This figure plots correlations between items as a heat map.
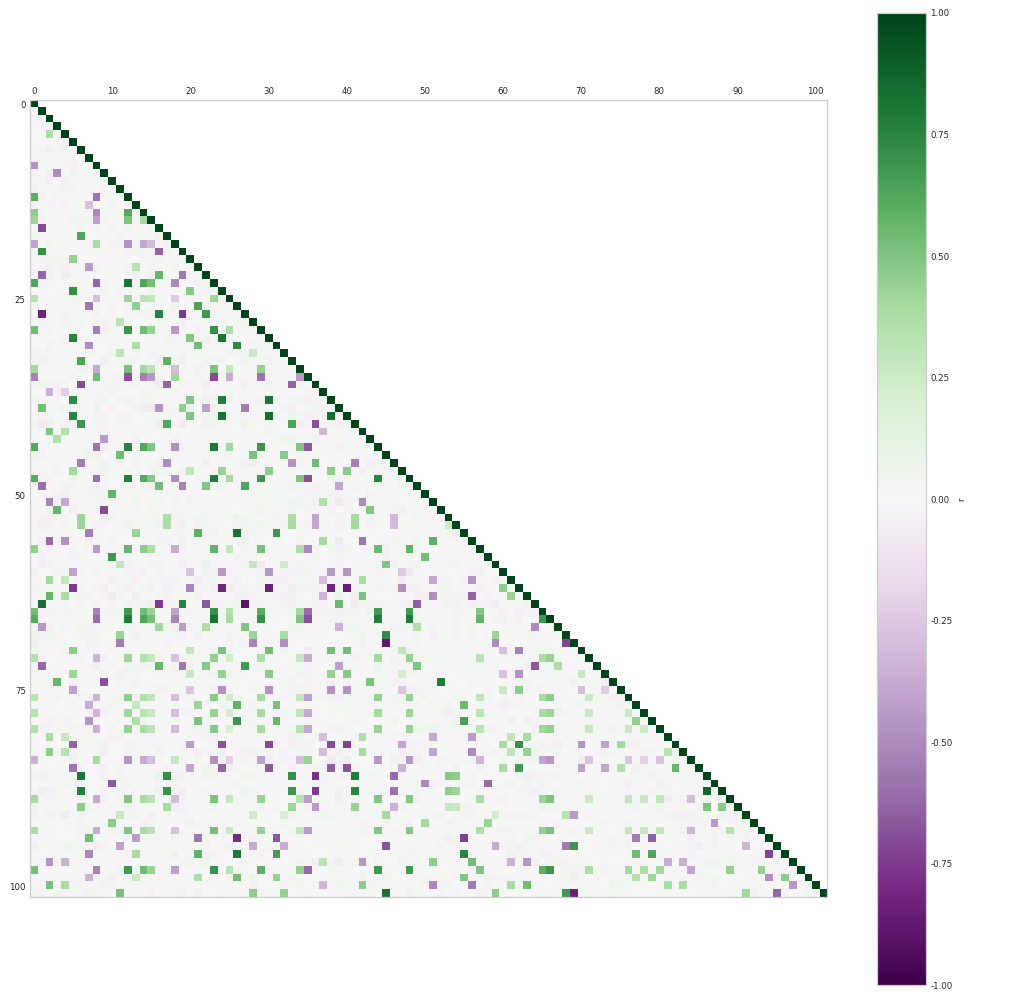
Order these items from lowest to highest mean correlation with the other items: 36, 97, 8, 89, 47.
8, 36, 97, 47, 89
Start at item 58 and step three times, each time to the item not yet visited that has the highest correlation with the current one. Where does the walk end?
92
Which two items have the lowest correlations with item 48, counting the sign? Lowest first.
35, 8
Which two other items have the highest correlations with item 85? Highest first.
62, 82
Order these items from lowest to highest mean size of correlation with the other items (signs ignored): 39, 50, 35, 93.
50, 39, 93, 35
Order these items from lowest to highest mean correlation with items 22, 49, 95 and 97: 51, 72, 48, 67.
48, 51, 67, 72
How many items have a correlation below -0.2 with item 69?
8
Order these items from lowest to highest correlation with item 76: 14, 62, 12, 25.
62, 25, 14, 12
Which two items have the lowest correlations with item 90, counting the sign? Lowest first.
36, 46
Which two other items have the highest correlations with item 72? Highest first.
27, 16
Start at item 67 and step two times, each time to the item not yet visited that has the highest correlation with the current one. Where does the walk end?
16
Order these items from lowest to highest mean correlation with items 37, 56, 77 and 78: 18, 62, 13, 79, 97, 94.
94, 18, 62, 13, 79, 97
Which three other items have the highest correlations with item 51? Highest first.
56, 97, 37
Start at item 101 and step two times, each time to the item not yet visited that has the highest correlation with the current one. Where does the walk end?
68
